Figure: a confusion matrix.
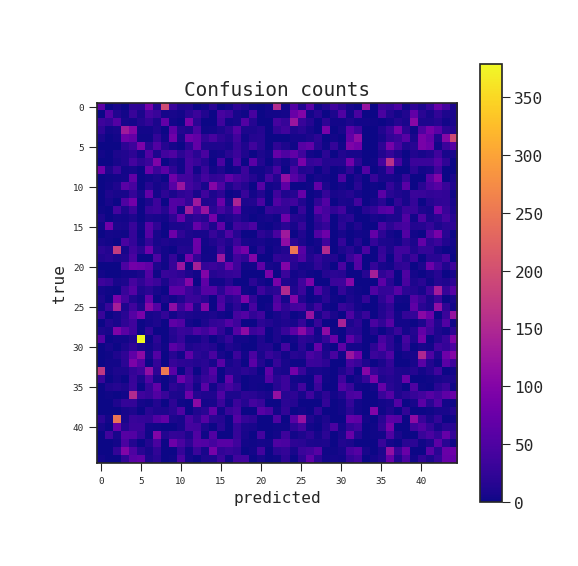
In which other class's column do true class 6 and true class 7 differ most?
36
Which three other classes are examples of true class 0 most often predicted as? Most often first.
8, 22, 33
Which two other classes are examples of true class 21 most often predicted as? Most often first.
34, 13
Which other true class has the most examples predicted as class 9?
25
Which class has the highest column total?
4
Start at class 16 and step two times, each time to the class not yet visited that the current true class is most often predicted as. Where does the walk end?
42
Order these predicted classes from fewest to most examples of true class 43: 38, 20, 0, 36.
0, 20, 38, 36
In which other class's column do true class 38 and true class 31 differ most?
40
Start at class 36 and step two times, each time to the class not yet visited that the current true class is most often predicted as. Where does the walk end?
44
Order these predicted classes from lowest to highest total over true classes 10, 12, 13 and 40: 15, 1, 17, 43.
1, 43, 15, 17
